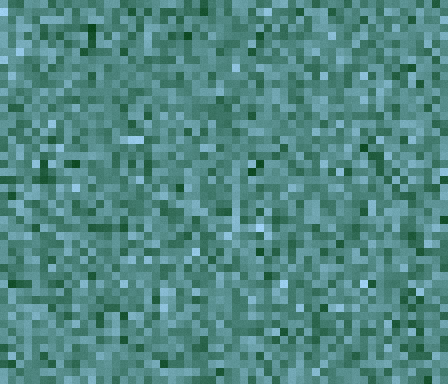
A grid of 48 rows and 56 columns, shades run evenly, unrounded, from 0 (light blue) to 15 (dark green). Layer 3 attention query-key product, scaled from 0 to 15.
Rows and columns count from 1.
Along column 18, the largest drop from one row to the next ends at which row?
18
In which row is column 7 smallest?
16
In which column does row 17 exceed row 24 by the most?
24
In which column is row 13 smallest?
46
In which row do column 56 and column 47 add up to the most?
23
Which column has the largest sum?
26
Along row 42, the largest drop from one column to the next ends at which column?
54
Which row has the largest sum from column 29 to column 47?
42
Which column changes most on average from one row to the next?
33
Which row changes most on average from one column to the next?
21
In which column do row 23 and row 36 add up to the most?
2
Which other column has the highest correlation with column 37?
43
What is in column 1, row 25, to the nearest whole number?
10
